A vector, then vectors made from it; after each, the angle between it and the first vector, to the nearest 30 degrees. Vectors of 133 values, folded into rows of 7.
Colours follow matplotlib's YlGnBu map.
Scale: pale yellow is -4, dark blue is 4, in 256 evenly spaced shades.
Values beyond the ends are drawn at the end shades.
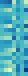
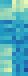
60 degrees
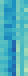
120 degrees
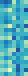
30 degrees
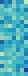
30 degrees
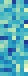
150 degrees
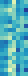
30 degrees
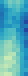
90 degrees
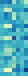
30 degrees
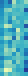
30 degrees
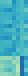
120 degrees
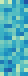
150 degrees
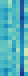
120 degrees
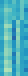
60 degrees
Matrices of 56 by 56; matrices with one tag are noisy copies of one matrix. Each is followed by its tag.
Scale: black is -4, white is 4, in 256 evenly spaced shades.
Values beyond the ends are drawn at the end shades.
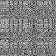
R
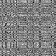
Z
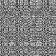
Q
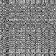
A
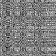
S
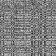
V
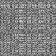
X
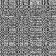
Q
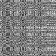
S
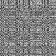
Q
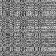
S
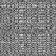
X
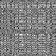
X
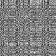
Q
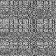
R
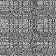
R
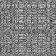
X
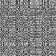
Q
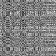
S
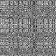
R
